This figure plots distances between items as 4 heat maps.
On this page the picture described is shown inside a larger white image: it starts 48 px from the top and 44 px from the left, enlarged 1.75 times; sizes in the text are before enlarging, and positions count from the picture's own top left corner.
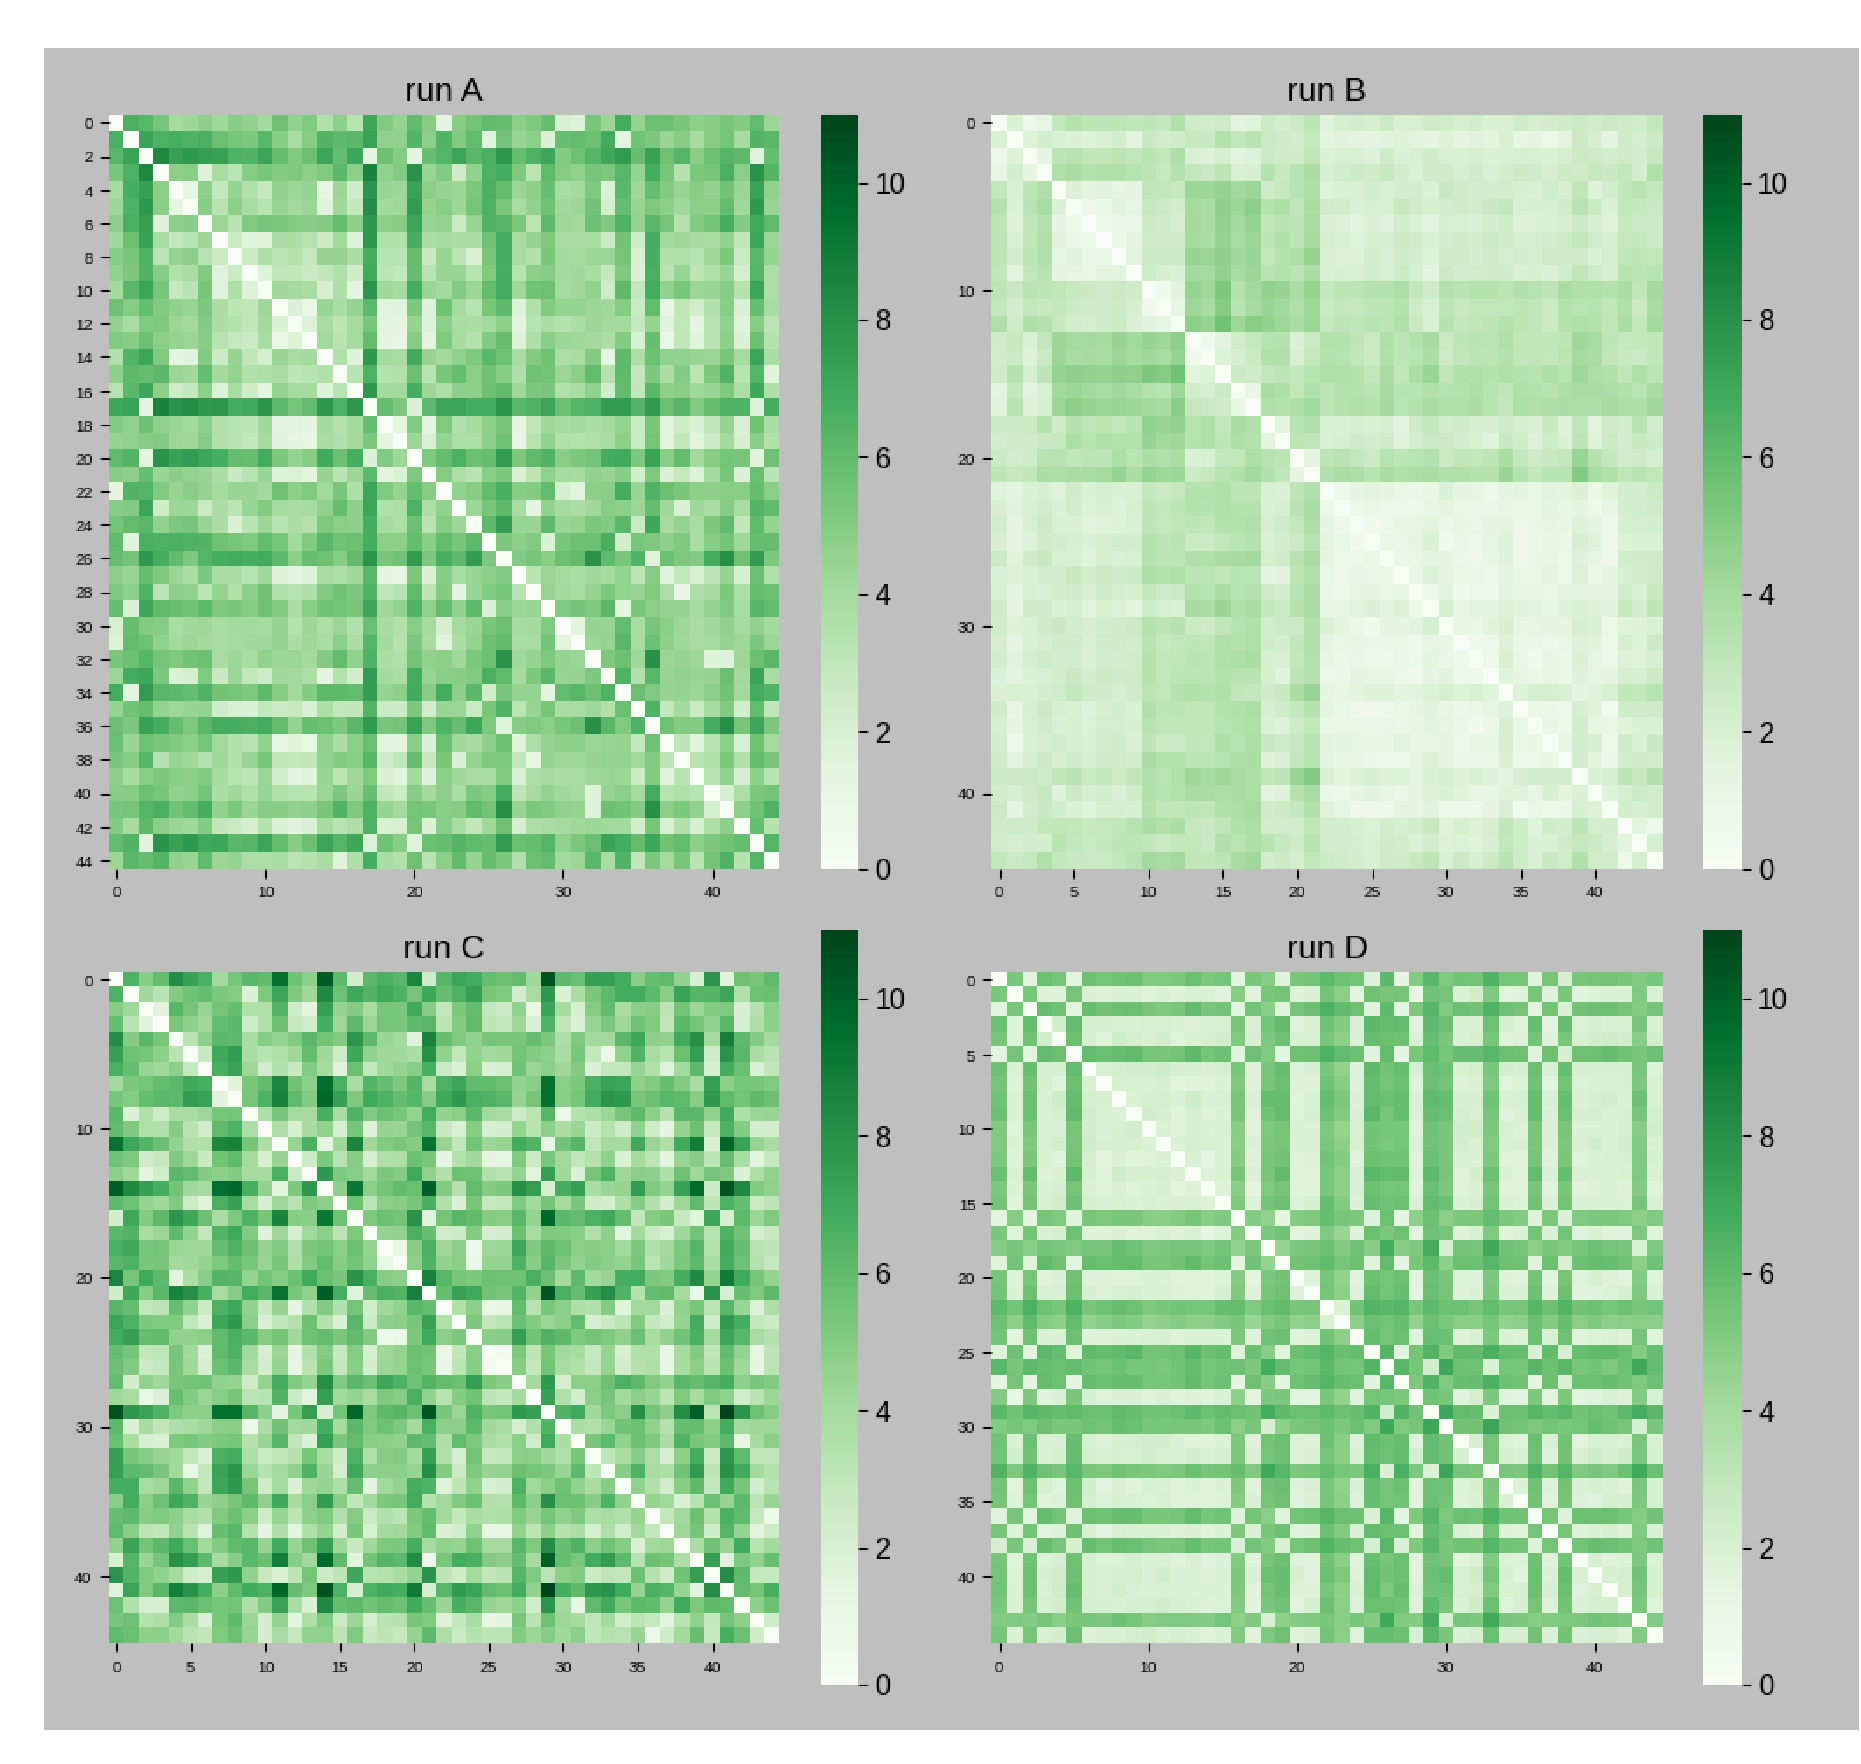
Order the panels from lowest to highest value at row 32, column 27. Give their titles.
run B, run A, run C, run D
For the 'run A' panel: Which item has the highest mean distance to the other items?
17
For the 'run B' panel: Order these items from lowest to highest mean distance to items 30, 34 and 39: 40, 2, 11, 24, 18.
24, 40, 2, 18, 11
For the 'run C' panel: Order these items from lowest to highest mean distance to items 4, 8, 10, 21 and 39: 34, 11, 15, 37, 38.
37, 38, 15, 34, 11
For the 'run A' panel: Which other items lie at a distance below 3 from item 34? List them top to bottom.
1, 25, 29
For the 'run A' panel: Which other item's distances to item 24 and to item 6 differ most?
3
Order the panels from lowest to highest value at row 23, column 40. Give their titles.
run B, run C, run A, run D
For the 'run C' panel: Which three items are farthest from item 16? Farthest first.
29, 14, 11
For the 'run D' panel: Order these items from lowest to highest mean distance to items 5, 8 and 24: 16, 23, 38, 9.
9, 16, 38, 23
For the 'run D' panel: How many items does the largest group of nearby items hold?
28
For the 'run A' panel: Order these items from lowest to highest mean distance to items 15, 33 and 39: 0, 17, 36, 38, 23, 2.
38, 0, 23, 36, 2, 17
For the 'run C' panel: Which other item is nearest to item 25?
26
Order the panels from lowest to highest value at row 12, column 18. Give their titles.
run A, run C, run B, run D
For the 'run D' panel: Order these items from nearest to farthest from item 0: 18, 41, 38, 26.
38, 18, 41, 26
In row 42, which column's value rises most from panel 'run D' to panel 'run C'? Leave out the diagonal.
14
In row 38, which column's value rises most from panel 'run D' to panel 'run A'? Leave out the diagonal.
2
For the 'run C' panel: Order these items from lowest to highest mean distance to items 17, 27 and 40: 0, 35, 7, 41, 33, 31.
33, 31, 35, 7, 0, 41
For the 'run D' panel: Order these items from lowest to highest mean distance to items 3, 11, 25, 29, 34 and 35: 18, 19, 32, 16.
32, 16, 19, 18
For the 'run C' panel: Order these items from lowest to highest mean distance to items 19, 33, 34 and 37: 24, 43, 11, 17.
43, 17, 24, 11
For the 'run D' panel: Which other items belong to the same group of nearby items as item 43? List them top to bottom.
18, 30
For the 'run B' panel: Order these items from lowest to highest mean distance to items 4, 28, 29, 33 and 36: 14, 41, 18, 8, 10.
41, 8, 18, 10, 14
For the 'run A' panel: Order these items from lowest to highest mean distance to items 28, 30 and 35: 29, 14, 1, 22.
22, 14, 29, 1
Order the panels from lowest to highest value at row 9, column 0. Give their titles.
run B, run A, run D, run C
